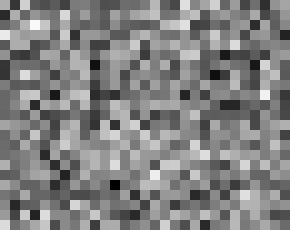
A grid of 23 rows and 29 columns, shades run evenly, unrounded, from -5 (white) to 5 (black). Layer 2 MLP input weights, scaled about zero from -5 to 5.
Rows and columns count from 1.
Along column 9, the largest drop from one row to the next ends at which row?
21
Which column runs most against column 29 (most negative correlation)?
15
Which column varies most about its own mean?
12
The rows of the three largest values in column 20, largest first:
20, 3, 4
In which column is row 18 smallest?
16
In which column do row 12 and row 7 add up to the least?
27
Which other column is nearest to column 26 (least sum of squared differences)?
10
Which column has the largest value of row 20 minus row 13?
14
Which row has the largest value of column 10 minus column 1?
23
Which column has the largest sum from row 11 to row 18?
6
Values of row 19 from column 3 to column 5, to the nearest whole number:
1 1 0
